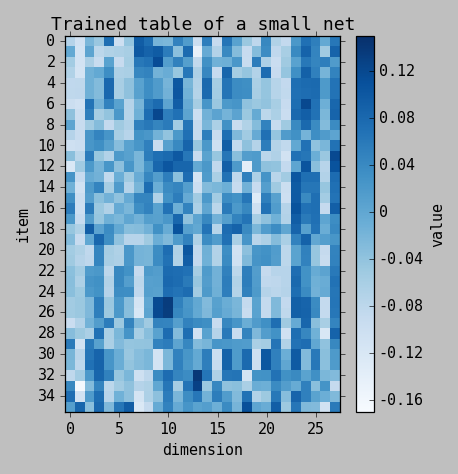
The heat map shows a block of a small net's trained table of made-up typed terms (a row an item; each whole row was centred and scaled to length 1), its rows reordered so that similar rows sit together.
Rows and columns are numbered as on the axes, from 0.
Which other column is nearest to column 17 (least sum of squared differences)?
4
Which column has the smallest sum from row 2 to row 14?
1
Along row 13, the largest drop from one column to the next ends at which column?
13
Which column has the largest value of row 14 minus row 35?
8
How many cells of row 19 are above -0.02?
15
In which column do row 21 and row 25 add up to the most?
10
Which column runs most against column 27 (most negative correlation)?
22
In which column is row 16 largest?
23
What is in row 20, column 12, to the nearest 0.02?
0.1
